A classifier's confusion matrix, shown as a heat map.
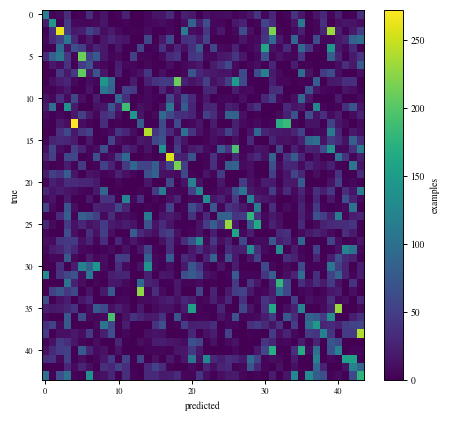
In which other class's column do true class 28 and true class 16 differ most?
26
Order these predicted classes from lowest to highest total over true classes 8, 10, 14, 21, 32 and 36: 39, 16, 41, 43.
41, 43, 16, 39
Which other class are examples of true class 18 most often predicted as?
42
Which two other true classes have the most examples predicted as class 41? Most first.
28, 22
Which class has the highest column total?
3
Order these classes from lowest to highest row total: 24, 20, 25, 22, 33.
20, 22, 33, 25, 24
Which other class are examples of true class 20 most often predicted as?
35
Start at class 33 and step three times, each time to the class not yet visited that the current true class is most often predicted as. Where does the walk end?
30
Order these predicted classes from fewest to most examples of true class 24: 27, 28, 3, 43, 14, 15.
15, 43, 27, 3, 14, 28
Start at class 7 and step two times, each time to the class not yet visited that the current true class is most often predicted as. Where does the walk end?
2
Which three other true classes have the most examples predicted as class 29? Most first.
25, 23, 14
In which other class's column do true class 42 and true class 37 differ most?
36
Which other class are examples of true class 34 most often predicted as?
0
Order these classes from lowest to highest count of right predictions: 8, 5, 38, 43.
38, 8, 43, 5
